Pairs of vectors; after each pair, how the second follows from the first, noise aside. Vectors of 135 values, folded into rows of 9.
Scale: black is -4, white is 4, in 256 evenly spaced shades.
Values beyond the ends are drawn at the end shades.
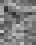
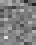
wrapped around, partly zeroed.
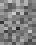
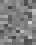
wrapped around, partly zeroed.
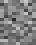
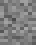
shrunk.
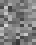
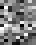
scaled up.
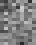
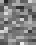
sign-scrambled.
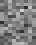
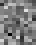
shuffled.
